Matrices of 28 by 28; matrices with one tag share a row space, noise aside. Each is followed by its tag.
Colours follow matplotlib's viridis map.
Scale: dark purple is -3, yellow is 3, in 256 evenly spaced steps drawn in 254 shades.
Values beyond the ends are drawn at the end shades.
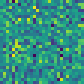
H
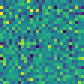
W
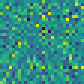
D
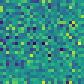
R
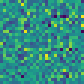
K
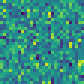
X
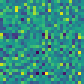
R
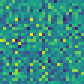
D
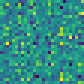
X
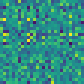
X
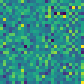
K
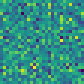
X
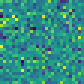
R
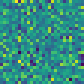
X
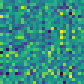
R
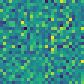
K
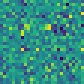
K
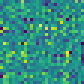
K
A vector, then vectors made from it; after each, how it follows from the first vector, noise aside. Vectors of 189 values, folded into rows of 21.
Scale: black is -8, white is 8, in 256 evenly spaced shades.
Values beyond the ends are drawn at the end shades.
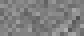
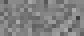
copied.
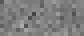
wrapped around, partly zeroed.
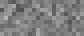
reversed, negated.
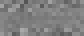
wrapped around, partly zeroed.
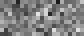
wrapped around, scaled up.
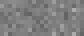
partly zeroed.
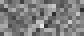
wrapped around, scaled up.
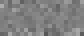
wrapped around, partly zeroed.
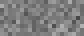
copied.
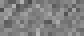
reversed, negated.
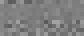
reversed, negated, partly zeroed.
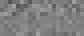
reversed, negated, partly zeroed.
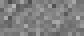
reversed, negated.
